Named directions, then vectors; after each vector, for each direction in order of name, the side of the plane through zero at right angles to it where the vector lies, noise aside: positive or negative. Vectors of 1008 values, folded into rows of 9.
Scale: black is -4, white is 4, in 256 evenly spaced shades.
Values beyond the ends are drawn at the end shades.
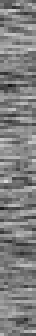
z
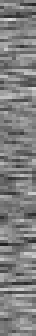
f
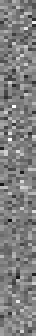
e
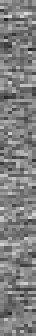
positive, negative, negative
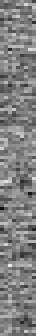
negative, negative, positive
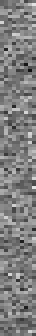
negative, negative, positive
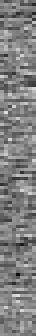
positive, positive, positive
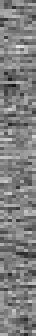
positive, negative, positive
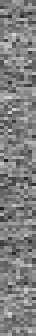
negative, positive, positive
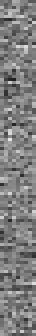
positive, negative, positive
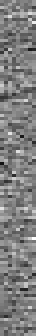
positive, negative, negative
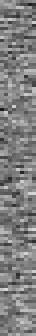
positive, positive, negative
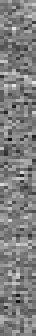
negative, negative, negative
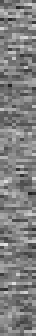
negative, negative, positive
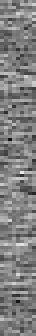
negative, negative, negative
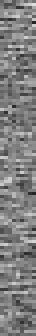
negative, negative, positive
